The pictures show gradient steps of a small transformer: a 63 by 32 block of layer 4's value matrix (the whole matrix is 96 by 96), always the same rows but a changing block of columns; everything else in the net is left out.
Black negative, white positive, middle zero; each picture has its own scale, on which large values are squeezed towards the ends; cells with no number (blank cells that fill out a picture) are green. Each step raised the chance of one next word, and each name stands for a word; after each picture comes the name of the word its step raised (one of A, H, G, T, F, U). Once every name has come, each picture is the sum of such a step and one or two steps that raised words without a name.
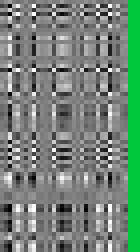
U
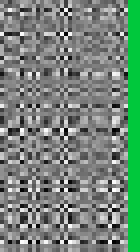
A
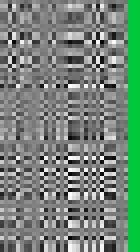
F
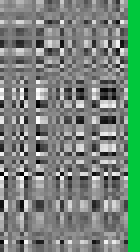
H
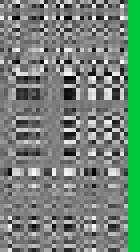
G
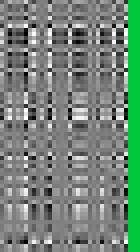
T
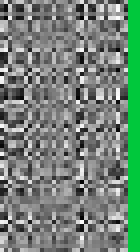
G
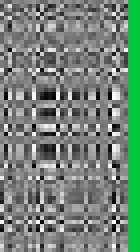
G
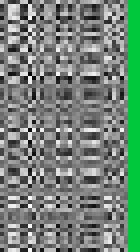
G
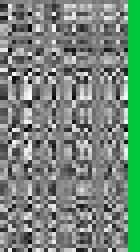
G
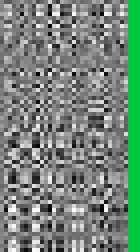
U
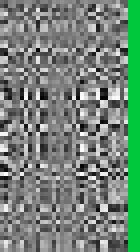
H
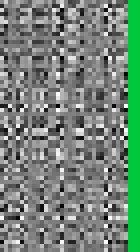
A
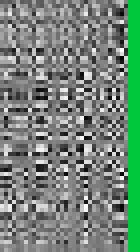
H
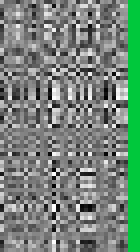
H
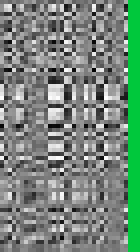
F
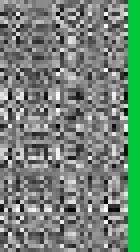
U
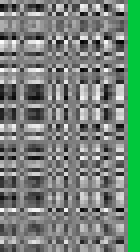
F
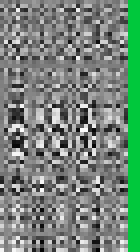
A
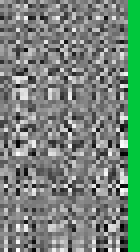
G
